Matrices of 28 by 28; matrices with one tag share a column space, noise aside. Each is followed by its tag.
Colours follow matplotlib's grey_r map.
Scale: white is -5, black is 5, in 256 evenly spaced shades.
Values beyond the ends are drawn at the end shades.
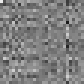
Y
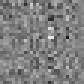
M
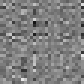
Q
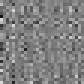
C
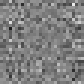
Y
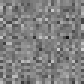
C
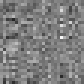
C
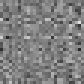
C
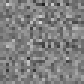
Y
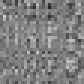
M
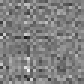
Q
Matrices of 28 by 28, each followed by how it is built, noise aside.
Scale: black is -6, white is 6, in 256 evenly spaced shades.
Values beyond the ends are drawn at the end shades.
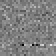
uneven rows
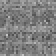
blocks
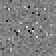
sparse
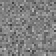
noise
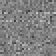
uneven rows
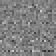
uneven rows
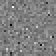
sparse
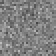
noise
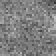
smooth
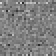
uneven rows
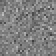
noise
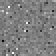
sparse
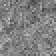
smooth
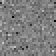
sparse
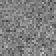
noise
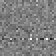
uneven rows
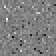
sparse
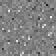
sparse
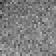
smooth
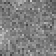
smooth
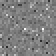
sparse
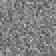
noise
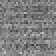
blocks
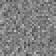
noise
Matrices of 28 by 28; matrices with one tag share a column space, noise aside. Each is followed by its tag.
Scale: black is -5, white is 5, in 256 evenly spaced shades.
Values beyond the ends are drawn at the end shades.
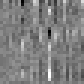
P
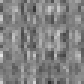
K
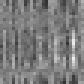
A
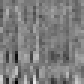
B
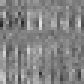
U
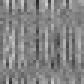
A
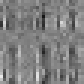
U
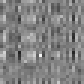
K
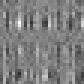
U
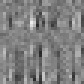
U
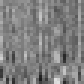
B
